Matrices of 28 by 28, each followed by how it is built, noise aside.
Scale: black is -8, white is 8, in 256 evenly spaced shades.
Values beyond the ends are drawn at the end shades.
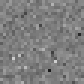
sparse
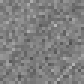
Hankel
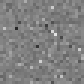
sparse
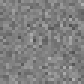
low rank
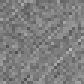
Hankel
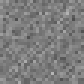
Hankel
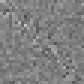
banded
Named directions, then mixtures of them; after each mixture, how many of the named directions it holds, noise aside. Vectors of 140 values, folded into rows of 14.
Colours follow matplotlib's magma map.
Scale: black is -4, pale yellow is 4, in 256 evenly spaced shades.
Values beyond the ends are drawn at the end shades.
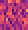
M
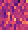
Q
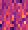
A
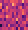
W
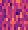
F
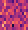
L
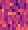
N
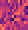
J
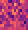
three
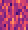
one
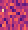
three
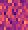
two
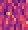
two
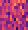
two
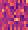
three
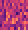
four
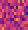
two
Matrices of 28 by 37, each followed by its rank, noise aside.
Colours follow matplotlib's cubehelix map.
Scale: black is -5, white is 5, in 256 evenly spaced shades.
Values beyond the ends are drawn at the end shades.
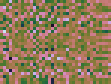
four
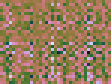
three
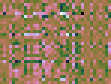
four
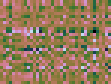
three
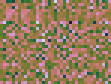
six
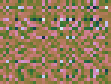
three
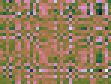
three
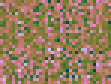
eight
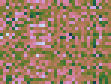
six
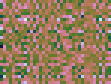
four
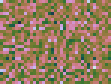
six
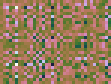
three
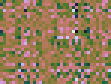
four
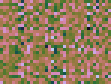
four
